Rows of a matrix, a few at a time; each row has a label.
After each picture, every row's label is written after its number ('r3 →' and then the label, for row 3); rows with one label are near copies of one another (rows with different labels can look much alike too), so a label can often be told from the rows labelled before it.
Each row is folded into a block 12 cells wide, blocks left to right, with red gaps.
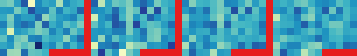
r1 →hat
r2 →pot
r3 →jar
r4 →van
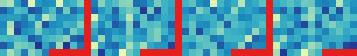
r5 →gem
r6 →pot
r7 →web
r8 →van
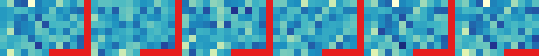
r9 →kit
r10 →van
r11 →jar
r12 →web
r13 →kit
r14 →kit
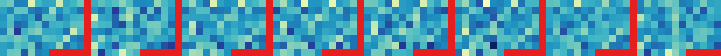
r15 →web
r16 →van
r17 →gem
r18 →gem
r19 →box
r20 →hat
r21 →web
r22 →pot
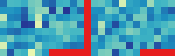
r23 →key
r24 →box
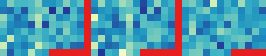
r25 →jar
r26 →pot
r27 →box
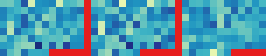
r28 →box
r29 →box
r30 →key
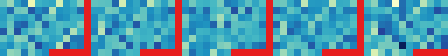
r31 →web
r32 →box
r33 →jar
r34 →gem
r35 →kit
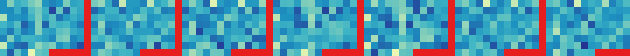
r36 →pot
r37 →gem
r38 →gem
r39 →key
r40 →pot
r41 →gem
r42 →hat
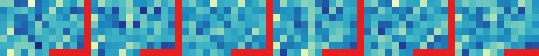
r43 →kit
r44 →jar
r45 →web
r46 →pot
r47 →web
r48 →van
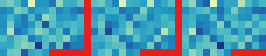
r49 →box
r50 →web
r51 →kit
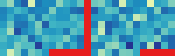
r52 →kit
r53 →gem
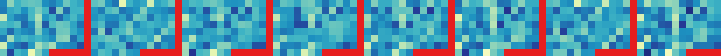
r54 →pot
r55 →web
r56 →van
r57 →key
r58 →jar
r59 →pot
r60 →web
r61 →pot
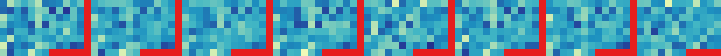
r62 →jar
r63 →van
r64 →key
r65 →key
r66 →box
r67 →jar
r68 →van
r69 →web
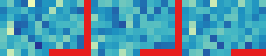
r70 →kit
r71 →key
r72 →box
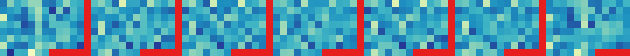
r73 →pot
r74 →box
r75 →gem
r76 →box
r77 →gem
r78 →gem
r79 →key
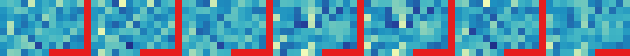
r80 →box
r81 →hat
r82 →kit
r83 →key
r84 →key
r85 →kit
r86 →key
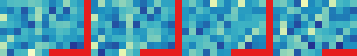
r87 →van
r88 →pot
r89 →web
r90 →box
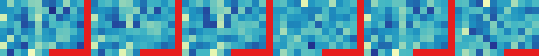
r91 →pot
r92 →key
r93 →key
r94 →hat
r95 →pot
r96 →kit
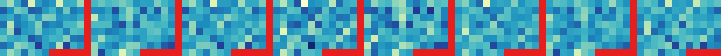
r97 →gem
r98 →van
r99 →gem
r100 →hat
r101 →jar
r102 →hat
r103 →van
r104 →box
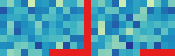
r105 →gem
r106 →box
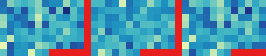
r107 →jar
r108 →kit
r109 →jar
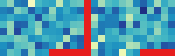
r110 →web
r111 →jar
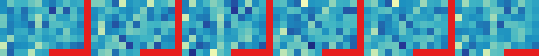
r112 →jar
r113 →box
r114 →pot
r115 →kit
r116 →kit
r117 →pot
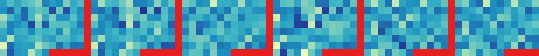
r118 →jar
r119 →jar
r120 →web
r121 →key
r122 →gem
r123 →gem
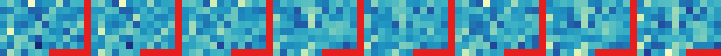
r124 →hat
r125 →hat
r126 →box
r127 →key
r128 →jar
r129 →kit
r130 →key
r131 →pot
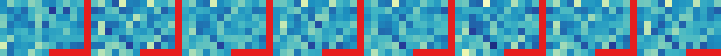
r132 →jar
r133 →gem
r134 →kit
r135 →box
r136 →kit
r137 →kit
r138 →gem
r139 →box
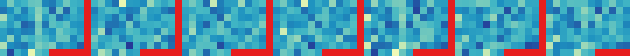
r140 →pot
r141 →kit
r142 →hat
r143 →hat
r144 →pot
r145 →van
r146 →jar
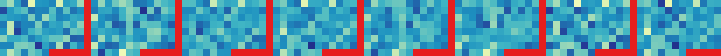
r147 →gem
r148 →pot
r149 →web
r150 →hat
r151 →pot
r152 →key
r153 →gem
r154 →hat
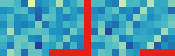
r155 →hat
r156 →web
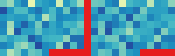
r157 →gem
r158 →web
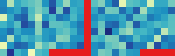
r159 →pot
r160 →web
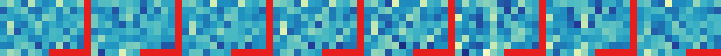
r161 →gem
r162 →van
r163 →box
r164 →box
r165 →box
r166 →pot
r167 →key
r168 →kit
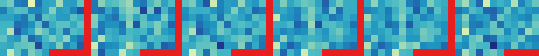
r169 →kit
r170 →jar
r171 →kit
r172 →pot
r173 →pot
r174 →hat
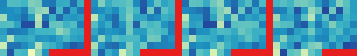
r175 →key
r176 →pot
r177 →key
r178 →van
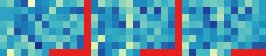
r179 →kit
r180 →jar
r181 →van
